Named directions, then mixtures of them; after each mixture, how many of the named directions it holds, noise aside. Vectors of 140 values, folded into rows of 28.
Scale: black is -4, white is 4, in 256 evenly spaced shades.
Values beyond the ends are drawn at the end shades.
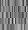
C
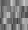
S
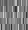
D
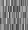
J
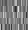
one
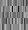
four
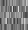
four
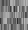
three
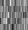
three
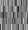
one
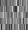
one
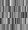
three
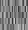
one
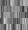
one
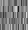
one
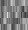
one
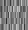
one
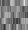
one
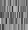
two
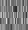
three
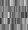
three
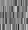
one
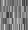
four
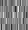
one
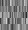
four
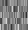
four
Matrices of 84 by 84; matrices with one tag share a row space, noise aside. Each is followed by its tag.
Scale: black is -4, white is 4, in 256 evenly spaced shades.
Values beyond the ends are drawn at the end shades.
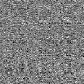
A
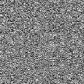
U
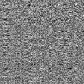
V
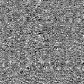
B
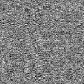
B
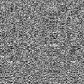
U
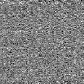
A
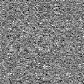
B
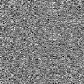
U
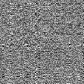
B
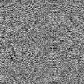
U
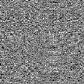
U
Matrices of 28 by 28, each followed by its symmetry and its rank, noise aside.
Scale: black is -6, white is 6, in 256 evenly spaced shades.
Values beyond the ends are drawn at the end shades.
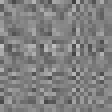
no symmetry, rank two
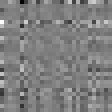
antisymmetric, rank two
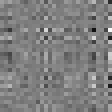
no symmetry, rank one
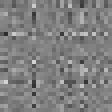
antisymmetric, rank two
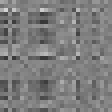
no symmetry, rank one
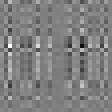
no symmetry, rank one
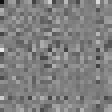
symmetric, rank two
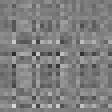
no symmetry, rank one
